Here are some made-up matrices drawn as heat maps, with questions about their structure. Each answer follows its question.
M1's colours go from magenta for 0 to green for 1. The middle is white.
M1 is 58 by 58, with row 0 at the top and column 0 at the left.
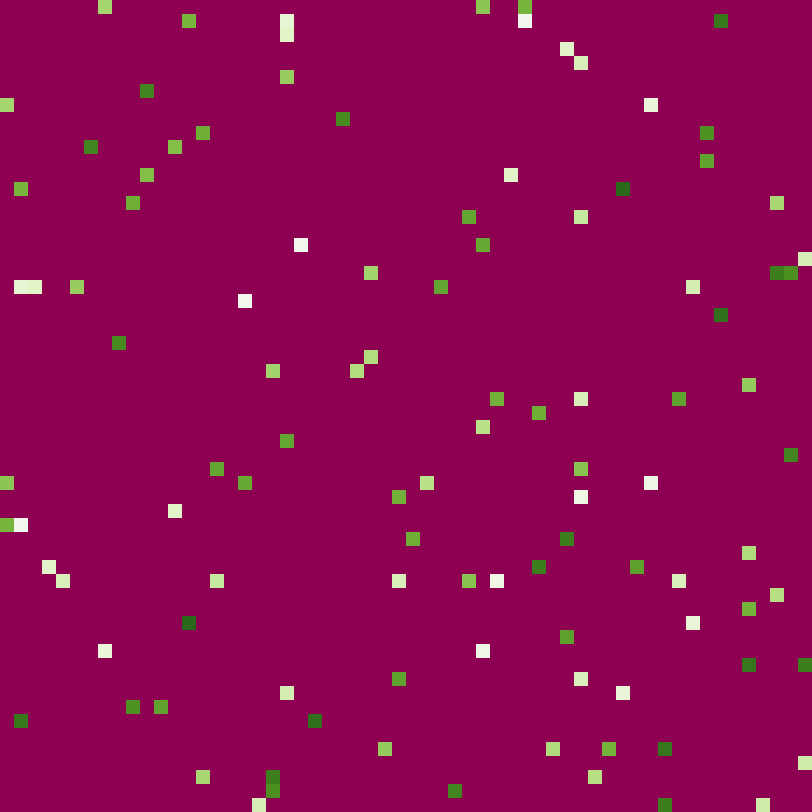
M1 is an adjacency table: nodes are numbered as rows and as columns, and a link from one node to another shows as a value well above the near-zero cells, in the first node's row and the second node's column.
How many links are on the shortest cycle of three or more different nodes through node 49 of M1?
5
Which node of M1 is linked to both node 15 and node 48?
node 41
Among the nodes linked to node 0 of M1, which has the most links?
node 34
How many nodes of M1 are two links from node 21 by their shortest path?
1
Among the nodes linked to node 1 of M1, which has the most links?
node 20
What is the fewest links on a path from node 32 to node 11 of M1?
7
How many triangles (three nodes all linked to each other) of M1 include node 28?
2
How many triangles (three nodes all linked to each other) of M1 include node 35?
1
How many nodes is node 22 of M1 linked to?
1
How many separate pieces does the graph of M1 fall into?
10
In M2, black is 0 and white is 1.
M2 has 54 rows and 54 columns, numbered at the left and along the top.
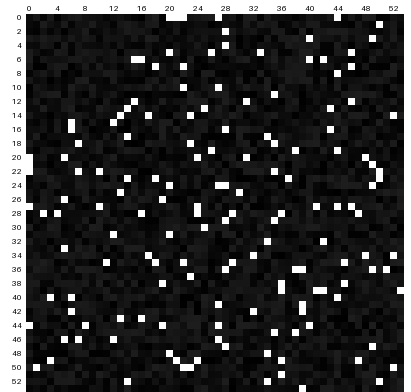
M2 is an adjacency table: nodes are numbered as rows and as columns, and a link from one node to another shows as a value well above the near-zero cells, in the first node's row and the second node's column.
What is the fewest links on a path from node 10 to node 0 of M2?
2
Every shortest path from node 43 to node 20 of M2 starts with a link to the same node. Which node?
node 16
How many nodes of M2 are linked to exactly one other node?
10
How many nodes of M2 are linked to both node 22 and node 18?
2
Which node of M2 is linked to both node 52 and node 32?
node 34
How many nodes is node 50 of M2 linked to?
4
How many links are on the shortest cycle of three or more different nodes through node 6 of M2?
6
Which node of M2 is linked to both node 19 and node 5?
node 26
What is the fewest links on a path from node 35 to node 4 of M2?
3
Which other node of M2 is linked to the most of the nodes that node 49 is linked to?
node 28
